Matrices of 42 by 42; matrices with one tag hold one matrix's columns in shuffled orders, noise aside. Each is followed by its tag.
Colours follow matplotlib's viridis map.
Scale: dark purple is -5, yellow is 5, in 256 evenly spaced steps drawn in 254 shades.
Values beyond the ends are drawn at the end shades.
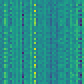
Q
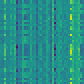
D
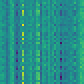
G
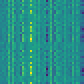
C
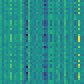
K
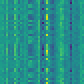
D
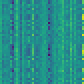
D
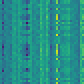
D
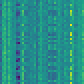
G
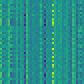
Q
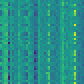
G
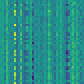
G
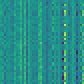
G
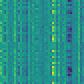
C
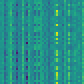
G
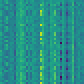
G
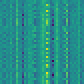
Q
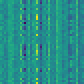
D
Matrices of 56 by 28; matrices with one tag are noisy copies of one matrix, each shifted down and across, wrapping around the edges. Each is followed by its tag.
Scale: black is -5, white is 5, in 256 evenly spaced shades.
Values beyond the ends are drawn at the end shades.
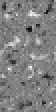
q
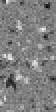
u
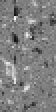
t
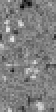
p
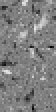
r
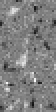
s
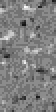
q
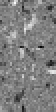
r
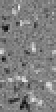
u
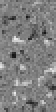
q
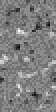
q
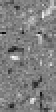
r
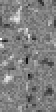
s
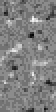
q
